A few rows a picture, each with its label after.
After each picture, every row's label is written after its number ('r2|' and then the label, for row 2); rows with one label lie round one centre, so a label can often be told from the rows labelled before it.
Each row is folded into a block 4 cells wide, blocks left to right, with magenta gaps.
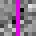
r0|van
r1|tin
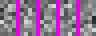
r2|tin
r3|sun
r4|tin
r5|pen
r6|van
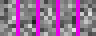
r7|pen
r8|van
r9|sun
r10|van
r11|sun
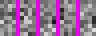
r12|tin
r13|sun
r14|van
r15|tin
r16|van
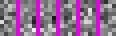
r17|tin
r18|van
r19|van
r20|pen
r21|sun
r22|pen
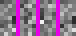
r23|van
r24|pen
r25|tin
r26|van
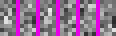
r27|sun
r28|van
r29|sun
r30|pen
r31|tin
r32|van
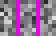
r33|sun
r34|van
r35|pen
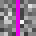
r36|sun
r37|tin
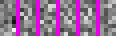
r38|van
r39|sun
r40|tin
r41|sun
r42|sun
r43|pen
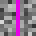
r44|tin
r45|pen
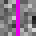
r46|pen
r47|van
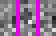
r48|van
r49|pen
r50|van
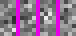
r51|van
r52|pen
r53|sun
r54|pen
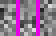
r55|tin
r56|van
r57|tin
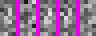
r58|sun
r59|pen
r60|sun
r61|sun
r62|pen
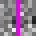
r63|van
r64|van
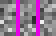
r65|tin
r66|van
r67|tin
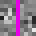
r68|sun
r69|van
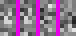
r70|sun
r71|sun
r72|tin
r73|van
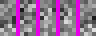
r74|van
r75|tin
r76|sun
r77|sun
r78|van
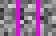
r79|tin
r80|tin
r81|pen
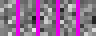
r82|pen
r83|van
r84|sun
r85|tin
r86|van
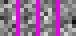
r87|pen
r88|pen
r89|sun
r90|van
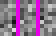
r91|van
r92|tin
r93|tin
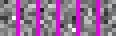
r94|pen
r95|tin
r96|tin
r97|van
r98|sun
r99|pen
